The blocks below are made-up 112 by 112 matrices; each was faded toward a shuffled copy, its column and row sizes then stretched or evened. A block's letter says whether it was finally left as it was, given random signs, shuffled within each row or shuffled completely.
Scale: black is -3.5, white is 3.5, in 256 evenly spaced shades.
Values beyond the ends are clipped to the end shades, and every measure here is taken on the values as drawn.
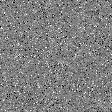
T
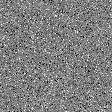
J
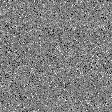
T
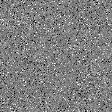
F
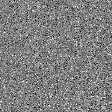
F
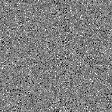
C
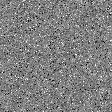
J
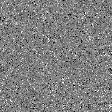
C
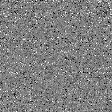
C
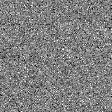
C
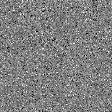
F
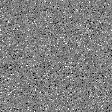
F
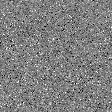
T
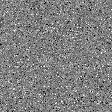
T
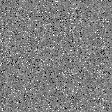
C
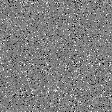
F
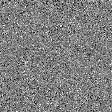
F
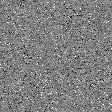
J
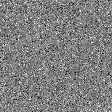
J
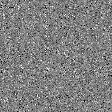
F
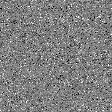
T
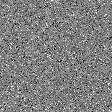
J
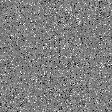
F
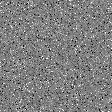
J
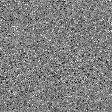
T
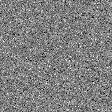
T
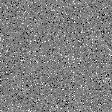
F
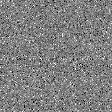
C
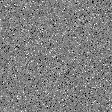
J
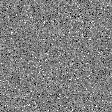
T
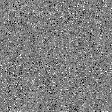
C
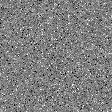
J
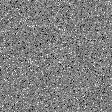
J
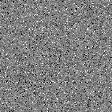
F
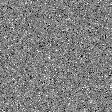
J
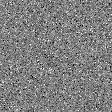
J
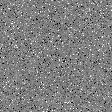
J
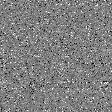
T
